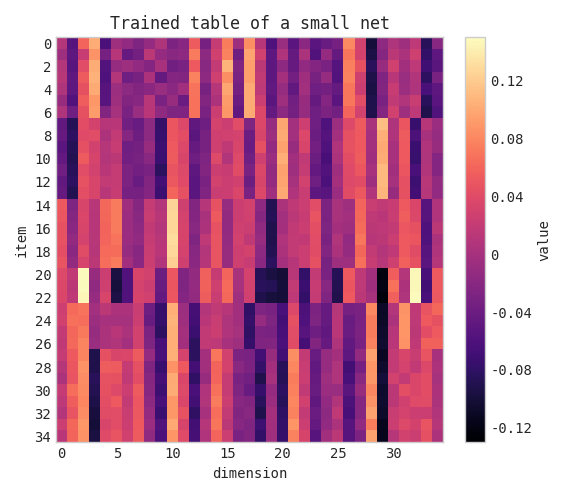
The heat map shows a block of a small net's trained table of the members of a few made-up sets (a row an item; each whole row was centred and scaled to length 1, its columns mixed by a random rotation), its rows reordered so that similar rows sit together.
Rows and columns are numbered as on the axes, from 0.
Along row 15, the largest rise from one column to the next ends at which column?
10
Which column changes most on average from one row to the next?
32
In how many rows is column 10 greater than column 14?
28
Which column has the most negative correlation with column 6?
26
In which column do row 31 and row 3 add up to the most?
2
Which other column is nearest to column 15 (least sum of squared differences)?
30
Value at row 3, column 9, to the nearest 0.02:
-0.04
